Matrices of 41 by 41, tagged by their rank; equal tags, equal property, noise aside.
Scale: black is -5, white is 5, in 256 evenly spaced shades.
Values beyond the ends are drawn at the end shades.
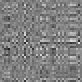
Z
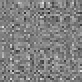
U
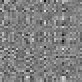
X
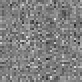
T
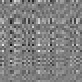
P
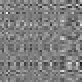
Z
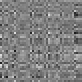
Z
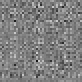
X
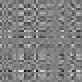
P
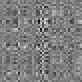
X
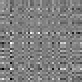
P
